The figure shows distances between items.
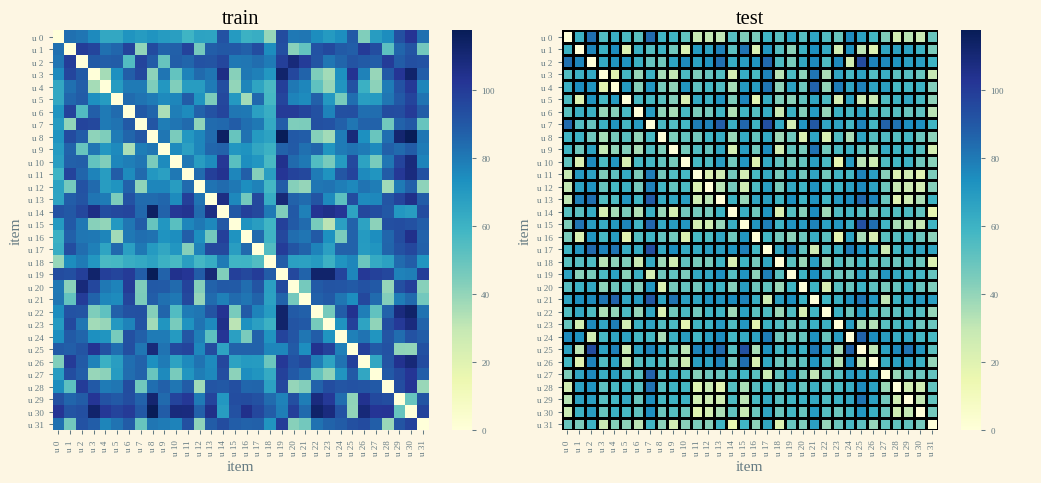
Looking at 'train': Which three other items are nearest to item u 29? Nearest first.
u 25, u 30, u 14
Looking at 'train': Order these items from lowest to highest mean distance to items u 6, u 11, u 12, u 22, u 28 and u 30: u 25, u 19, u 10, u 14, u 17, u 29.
u 17, u 10, u 25, u 29, u 14, u 19
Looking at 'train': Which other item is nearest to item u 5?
u 16
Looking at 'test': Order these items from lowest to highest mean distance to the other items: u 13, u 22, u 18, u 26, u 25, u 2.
u 18, u 22, u 26, u 13, u 25, u 2
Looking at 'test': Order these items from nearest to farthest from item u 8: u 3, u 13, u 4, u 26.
u 3, u 4, u 26, u 13
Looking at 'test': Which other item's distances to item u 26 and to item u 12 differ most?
u 15
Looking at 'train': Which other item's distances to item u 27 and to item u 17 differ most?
u 3
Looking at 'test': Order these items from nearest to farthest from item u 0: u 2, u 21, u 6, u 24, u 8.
u 6, u 8, u 21, u 24, u 2
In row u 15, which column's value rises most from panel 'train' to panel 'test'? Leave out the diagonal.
u 23
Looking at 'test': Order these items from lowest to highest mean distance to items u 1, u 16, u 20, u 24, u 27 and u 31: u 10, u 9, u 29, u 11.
u 10, u 9, u 11, u 29
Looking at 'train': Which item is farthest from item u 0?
u 30
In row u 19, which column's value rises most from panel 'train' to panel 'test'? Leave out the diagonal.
u 14
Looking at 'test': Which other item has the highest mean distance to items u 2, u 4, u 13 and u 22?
u 25
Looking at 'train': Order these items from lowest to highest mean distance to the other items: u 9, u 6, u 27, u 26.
u 27, u 9, u 26, u 6
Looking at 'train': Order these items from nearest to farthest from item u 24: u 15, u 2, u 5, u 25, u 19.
u 5, u 15, u 25, u 2, u 19
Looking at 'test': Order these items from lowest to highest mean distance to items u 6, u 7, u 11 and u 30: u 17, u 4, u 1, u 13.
u 13, u 4, u 1, u 17
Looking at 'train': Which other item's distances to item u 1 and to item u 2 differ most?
u 20
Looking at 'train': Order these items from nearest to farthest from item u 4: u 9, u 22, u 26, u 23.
u 23, u 22, u 26, u 9
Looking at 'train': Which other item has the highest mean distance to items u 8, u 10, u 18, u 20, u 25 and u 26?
u 19
